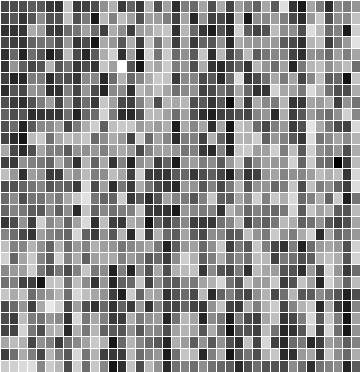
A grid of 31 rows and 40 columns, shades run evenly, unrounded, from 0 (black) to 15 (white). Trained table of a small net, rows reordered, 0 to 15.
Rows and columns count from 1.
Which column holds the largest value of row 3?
35
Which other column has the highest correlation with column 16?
10
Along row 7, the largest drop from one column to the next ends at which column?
28
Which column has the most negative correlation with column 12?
31
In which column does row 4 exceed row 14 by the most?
15
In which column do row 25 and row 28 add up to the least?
39
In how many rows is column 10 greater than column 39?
23
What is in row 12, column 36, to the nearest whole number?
7
